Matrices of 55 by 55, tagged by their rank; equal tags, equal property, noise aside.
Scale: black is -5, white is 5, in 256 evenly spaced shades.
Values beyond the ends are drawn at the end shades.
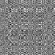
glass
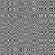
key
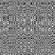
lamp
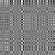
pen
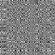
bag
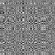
glass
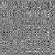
bag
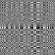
pen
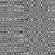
glass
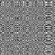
glass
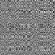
bag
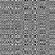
key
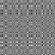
pen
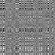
key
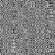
bag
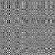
key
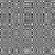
key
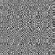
lamp
